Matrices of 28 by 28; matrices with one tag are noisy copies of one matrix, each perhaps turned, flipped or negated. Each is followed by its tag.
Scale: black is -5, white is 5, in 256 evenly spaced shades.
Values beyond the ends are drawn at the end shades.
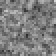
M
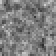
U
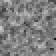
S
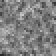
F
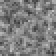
M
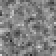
M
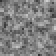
S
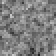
F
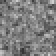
F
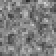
S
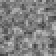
S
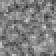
M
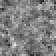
U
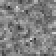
M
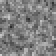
M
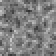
M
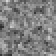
S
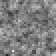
U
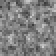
S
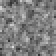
S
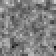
U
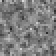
M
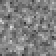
M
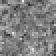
F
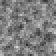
M
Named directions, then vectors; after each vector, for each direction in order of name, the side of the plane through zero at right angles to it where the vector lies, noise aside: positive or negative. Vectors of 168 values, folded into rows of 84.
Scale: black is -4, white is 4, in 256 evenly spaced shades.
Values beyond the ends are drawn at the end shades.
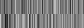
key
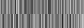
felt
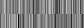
negative, negative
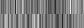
positive, negative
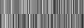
negative, negative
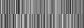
negative, positive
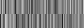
positive, negative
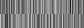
negative, positive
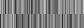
positive, negative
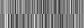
positive, negative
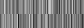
negative, negative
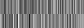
positive, positive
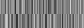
positive, negative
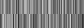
negative, negative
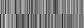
positive, negative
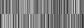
negative, negative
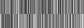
positive, positive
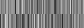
positive, negative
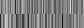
positive, negative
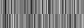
positive, positive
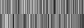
negative, negative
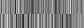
positive, negative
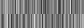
positive, negative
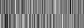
negative, positive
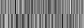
positive, negative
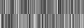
positive, positive
